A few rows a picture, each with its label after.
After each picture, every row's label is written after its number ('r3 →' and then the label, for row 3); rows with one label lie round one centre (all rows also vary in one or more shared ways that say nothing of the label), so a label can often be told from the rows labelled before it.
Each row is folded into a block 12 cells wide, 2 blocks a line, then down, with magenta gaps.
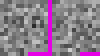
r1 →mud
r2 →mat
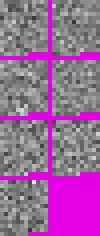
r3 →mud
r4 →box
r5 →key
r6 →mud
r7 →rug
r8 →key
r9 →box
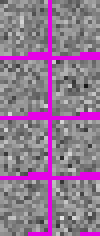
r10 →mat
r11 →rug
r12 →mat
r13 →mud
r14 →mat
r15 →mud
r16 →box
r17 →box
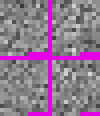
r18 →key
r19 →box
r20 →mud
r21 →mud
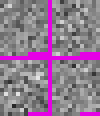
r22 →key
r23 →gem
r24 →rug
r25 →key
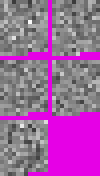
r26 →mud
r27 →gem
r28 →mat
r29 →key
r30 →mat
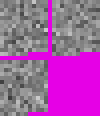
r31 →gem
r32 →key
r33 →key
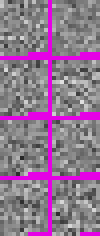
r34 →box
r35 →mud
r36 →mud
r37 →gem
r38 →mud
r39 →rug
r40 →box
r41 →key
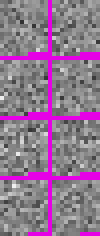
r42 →box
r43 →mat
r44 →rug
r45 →key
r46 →mud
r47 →mud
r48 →box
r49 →mat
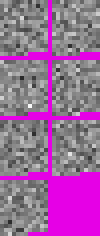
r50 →mud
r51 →mud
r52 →mud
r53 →box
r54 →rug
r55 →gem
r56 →mud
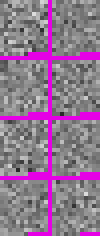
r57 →mat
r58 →box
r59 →rug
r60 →box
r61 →box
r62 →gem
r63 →mat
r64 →mud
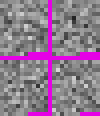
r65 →rug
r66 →key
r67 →mat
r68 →gem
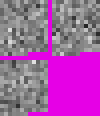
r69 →gem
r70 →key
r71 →rug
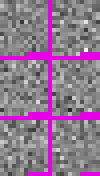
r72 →box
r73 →gem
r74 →rug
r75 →key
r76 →rug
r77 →box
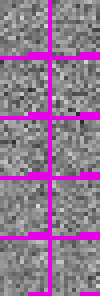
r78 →rug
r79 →rug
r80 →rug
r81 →rug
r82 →box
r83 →mud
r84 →key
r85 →gem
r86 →rug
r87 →gem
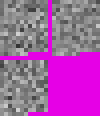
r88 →key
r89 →rug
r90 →gem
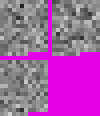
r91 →key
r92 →rug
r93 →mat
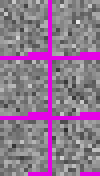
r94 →mat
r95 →box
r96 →rug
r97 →rug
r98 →key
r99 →box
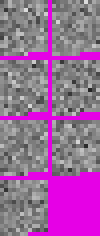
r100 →box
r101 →rug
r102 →rug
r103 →rug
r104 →mud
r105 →key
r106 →box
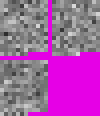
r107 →mat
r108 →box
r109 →gem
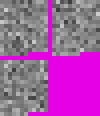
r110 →mud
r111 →box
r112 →gem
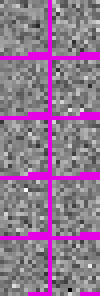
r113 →gem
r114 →key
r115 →rug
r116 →box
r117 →key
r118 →gem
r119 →key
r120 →mud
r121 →mat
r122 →key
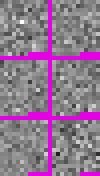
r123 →rug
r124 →mud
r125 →mat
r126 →key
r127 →mat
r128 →mat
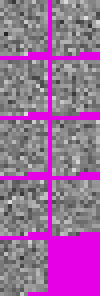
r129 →box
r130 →mat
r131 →box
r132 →gem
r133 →rug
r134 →mat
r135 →gem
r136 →mat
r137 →rug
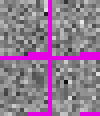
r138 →mat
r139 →mud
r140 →mat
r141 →gem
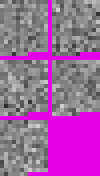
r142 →mud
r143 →mat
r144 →key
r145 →mat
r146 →rug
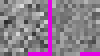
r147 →box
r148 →box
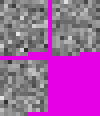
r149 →key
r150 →key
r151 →gem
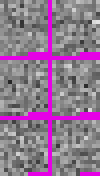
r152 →box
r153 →box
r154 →mud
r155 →box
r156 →mud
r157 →rug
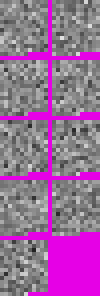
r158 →gem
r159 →box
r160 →box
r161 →box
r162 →mud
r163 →box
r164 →mud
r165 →mat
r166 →box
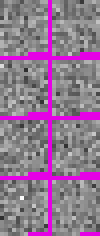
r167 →gem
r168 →key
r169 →gem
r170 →mud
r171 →key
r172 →box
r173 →box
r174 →gem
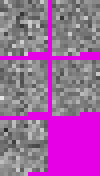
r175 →mud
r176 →gem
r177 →gem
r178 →mat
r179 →gem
